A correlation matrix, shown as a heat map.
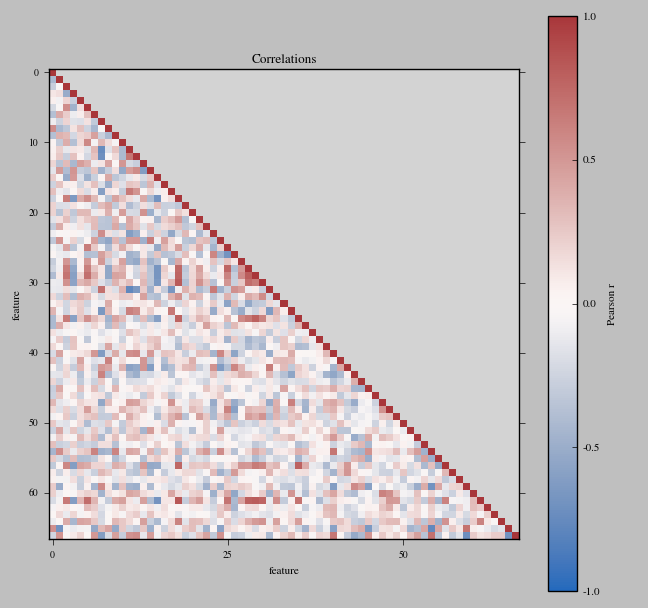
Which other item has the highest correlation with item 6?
54
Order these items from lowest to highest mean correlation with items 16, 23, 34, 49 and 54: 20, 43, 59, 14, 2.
59, 43, 20, 2, 14
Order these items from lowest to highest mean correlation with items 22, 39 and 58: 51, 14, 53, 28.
28, 53, 51, 14
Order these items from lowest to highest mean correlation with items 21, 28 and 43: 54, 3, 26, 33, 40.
33, 3, 26, 40, 54
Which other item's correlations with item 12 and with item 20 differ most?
14
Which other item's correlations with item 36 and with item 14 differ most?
56
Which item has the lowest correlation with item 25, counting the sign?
26
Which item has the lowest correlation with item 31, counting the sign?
11
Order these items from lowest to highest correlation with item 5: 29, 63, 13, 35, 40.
63, 40, 13, 35, 29
